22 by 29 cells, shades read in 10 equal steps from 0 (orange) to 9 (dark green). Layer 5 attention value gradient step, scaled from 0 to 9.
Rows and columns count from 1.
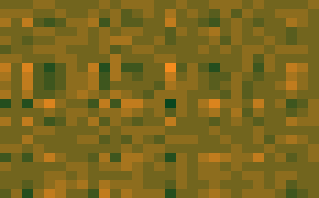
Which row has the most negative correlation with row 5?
16
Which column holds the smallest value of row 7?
11
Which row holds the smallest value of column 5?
12
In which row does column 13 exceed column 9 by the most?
8
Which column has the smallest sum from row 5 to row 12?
3
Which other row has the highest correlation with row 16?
10
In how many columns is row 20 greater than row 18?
12
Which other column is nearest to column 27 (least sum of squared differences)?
9
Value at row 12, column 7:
5
